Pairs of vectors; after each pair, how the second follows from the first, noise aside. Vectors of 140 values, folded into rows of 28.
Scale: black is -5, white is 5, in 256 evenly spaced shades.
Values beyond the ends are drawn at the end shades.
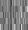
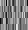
reversed, negated, scaled up.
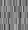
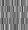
negated.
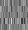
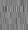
reversed, shrunk.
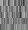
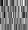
negated, scaled up.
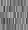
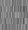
reversed, shrunk.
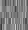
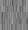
reversed, negated, shrunk.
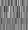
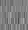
reversed, negated, shrunk.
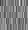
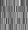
sign-scrambled.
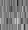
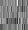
sign-scrambled.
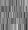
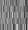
sign-scrambled.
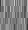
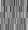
negated.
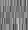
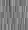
reversed, negated, shrunk.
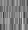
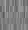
reversed, shrunk.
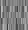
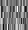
negated, scaled up.
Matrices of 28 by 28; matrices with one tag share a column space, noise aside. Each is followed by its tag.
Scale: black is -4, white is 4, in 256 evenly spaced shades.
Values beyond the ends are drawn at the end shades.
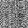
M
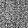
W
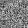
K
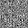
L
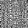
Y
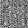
M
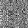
Y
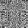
Y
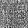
Y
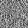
L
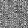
M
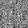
Y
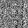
K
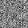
L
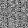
W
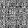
K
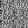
K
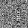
Y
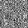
L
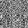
L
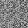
W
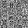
K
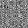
M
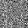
L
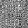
M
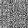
Y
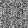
K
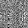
Y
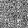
L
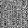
M
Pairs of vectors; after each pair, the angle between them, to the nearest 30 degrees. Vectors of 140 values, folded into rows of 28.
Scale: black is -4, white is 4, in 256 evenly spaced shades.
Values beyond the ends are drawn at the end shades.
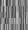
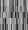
90 degrees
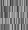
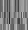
90 degrees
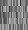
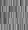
30 degrees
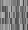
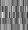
30 degrees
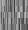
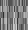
90 degrees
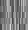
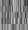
90 degrees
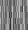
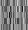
60 degrees
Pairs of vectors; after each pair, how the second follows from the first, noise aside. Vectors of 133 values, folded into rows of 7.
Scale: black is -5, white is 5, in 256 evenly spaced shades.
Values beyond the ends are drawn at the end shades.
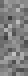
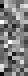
wrapped around, negated, scaled up.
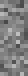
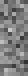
reversed, negated.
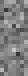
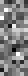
negated, scaled up.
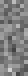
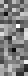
scaled up.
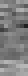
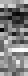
wrapped around, negated, scaled up.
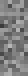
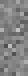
reversed, partly zeroed.
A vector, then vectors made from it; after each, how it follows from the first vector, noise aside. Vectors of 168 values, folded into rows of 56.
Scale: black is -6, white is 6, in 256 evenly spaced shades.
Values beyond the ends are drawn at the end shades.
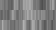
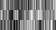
wrapped around, negated, scaled up.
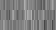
partly zeroed.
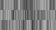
negated.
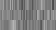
reversed, negated, partly zeroed.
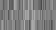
partly zeroed.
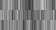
negated.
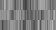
negated.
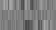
reversed, negated, partly zeroed.
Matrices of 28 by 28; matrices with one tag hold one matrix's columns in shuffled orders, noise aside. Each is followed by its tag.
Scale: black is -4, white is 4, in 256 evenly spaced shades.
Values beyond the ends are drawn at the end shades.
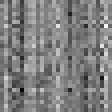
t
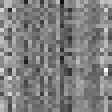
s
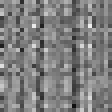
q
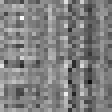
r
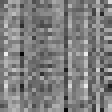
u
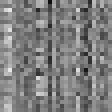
s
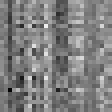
t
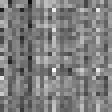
s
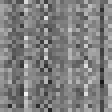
r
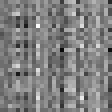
q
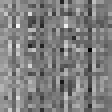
q
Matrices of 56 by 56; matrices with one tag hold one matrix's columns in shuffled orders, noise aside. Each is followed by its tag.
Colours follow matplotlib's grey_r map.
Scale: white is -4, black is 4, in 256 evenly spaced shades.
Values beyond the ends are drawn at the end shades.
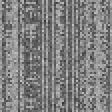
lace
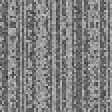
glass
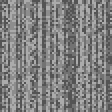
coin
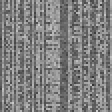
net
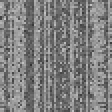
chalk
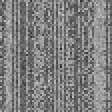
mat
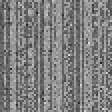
mat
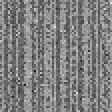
lace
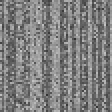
lace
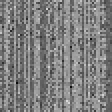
lace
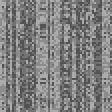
lace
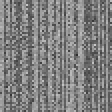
net
